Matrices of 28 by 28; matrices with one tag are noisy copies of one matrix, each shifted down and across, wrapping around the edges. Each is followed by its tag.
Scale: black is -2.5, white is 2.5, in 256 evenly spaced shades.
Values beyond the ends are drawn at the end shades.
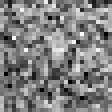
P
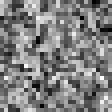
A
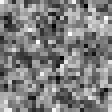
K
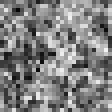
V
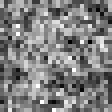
V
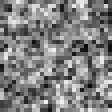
K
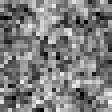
V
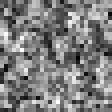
A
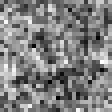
V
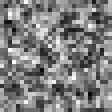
K
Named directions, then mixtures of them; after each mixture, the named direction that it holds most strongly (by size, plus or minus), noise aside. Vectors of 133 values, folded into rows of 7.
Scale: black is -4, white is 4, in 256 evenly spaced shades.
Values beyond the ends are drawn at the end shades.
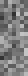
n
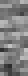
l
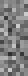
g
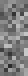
n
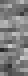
l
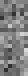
n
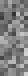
n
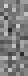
g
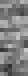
l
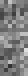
n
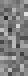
g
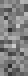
g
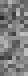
n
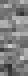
l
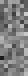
n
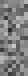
g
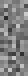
g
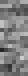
l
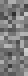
n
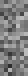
g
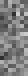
n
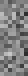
n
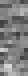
l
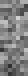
l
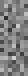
g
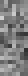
n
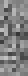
g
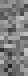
l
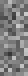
n
